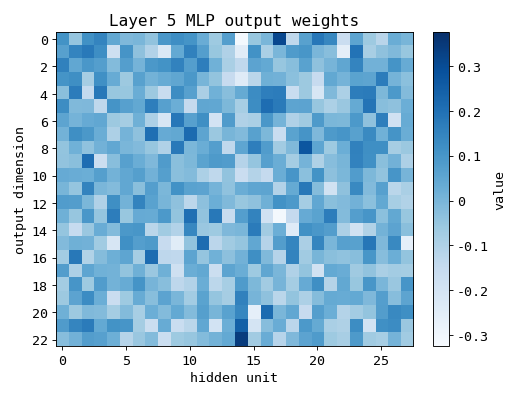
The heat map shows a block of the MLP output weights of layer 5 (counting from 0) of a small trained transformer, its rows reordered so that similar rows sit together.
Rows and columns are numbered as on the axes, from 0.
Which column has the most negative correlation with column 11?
4
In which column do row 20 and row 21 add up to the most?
14
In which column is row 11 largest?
19
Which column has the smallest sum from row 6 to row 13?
17
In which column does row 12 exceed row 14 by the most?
18
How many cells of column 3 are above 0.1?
4
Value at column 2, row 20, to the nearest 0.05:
0
